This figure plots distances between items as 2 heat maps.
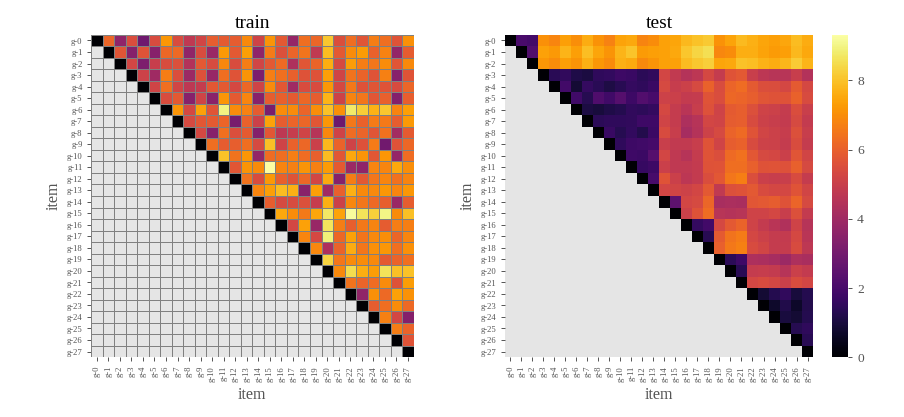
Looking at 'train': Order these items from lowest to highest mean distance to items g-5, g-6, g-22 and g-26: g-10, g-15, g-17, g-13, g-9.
g-10, g-9, g-15, g-17, g-13
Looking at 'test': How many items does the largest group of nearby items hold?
11
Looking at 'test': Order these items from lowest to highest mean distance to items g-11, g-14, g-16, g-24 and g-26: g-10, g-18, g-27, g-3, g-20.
g-27, g-3, g-10, g-18, g-20
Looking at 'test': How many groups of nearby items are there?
6
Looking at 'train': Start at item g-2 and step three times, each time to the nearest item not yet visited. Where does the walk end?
g-17
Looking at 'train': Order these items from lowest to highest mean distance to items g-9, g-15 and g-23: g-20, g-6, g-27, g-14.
g-14, g-6, g-27, g-20
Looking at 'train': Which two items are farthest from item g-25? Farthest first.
g-15, g-20
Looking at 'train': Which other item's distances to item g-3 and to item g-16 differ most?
g-26
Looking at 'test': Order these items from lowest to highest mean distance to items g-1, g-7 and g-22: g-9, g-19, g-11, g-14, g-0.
g-9, g-11, g-19, g-0, g-14
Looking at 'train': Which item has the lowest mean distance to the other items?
g-8
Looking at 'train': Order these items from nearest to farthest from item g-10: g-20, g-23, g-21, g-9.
g-21, g-9, g-23, g-20
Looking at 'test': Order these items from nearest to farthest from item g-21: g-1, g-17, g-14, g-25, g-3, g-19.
g-19, g-14, g-25, g-3, g-17, g-1
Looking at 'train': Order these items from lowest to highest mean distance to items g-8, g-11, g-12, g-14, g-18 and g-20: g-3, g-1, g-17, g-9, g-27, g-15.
g-3, g-1, g-9, g-17, g-27, g-15
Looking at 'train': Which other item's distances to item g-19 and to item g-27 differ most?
g-24
